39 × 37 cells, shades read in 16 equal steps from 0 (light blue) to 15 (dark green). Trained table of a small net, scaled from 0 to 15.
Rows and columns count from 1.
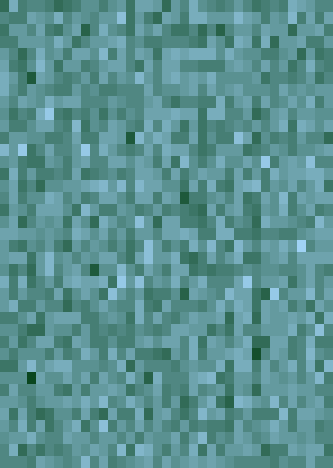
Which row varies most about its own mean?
25
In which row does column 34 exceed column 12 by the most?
5
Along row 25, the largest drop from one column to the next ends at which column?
31
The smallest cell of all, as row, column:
21, 34
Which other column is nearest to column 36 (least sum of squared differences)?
2
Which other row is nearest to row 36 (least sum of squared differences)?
3
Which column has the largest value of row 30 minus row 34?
29
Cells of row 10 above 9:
5
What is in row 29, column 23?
10
